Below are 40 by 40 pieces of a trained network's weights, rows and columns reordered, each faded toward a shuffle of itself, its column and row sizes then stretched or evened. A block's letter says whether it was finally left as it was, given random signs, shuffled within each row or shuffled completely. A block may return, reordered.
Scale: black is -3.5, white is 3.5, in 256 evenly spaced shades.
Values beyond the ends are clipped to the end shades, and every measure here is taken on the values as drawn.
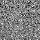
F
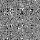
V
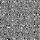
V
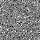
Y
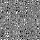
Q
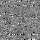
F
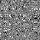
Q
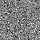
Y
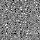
V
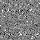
F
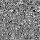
F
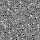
Y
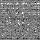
Q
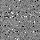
F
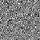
Q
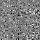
V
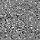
Q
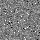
Y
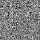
V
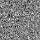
V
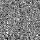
V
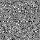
F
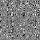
Q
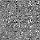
V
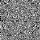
V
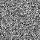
F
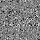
F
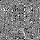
Q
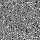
Y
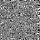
V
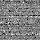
F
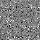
V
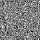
Q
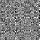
Q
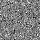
Y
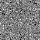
V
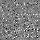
V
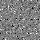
F
